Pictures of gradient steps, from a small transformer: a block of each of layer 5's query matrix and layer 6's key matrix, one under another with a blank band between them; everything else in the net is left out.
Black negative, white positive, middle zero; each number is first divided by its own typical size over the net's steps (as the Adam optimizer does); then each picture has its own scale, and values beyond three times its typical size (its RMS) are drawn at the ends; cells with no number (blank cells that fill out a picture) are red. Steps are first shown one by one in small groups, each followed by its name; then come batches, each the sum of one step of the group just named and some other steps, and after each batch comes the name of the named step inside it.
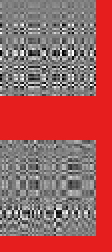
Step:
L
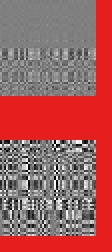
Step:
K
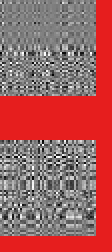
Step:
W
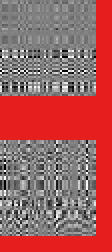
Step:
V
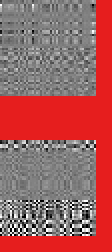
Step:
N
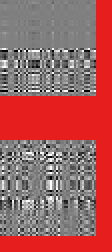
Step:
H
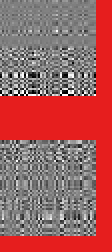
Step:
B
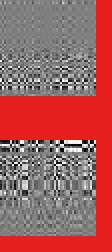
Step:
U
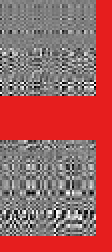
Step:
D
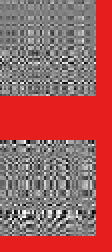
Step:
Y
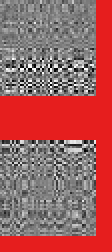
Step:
U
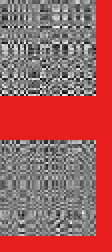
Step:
B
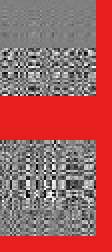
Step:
K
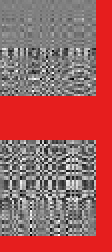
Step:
H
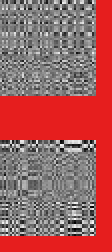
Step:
U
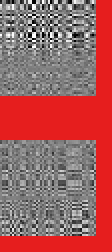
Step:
N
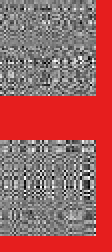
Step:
W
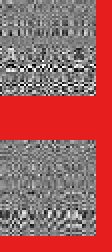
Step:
D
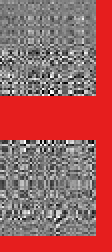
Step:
Y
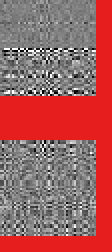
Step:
H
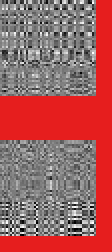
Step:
H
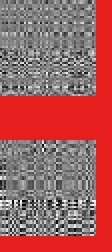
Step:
V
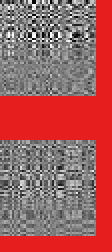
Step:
K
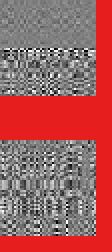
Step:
H
